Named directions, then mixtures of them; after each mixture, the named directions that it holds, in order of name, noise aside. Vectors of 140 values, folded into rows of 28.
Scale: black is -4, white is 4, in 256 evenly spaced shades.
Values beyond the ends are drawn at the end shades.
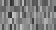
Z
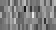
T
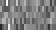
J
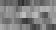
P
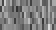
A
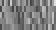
A, T.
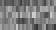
P, T, Z.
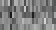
P, T, Z.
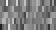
J.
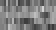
J, P.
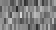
A, P, Z.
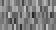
T, Z.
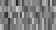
A, J, Z.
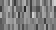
A, T.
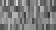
J, Z.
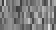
A.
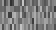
Z.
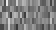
J, Z.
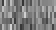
A, P, Z.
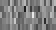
T.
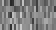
Z.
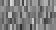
Z.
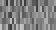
J, Z.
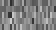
Z.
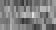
P, T.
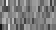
J.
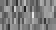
J, T.
